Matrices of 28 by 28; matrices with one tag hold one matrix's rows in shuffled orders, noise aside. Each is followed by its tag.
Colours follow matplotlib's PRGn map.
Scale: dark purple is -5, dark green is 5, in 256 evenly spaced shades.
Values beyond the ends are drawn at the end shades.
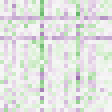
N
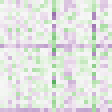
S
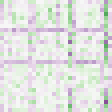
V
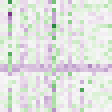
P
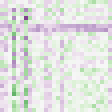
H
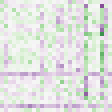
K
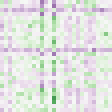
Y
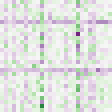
N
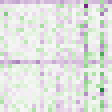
K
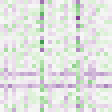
N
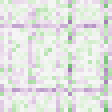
V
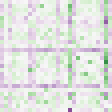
V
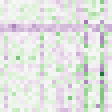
K
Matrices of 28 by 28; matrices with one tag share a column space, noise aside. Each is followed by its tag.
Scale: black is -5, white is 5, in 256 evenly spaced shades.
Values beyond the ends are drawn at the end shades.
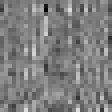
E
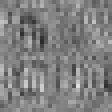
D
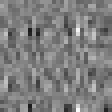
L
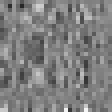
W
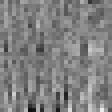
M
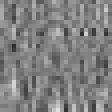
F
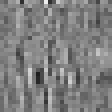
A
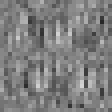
D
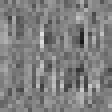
D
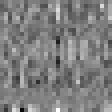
W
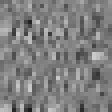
L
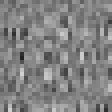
L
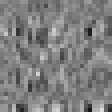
L
